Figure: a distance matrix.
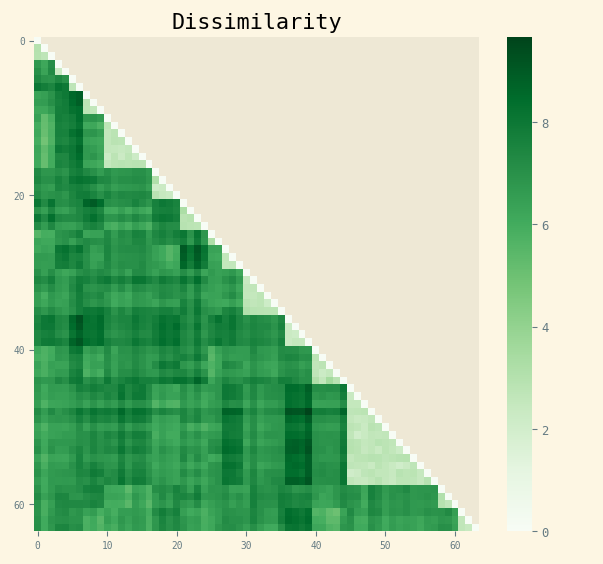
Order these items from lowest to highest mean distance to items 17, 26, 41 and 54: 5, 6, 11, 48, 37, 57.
57, 48, 11, 5, 6, 37
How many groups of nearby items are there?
15
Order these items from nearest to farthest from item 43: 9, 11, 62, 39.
62, 9, 11, 39
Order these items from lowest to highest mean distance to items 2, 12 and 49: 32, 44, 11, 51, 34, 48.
11, 51, 48, 34, 32, 44
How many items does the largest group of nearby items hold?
13
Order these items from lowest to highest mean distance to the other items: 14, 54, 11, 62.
54, 11, 62, 14
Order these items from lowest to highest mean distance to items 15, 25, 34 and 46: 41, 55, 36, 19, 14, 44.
55, 14, 41, 19, 44, 36
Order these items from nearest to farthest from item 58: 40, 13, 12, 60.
60, 13, 12, 40
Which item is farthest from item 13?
6
